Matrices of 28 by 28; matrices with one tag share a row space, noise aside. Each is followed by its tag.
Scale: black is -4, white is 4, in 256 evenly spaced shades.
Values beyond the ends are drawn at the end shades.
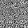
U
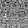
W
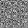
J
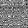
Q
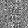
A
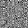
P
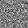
J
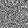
J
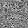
A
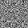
J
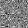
P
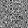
A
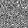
J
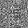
A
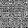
Q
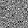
P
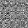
W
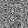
A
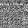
Q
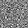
J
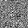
A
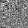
P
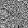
P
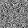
J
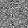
A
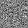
J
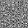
P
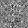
A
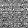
Q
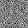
U
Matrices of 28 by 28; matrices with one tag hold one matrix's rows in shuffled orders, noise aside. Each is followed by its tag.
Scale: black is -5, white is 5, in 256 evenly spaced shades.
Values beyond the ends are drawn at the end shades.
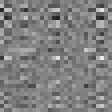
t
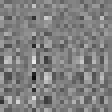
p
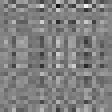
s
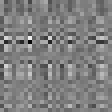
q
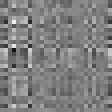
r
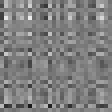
q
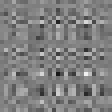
s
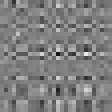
s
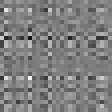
q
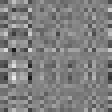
r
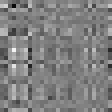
r
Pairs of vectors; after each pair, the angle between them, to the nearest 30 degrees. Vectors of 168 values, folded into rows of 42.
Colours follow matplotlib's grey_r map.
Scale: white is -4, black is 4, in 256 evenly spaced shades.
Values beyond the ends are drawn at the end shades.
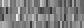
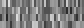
60 degrees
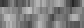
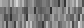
120 degrees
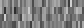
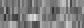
120 degrees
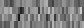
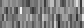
120 degrees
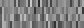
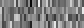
150 degrees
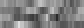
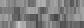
30 degrees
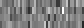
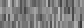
90 degrees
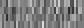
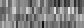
150 degrees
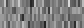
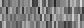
90 degrees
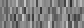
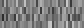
30 degrees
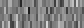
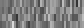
120 degrees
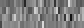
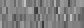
150 degrees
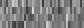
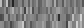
120 degrees
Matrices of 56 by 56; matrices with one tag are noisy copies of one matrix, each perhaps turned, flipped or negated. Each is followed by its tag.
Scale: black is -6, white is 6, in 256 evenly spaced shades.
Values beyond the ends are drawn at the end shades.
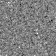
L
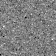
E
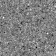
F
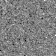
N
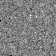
N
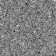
E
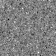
F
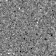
L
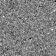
E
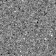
L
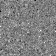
N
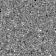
N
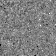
N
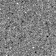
F
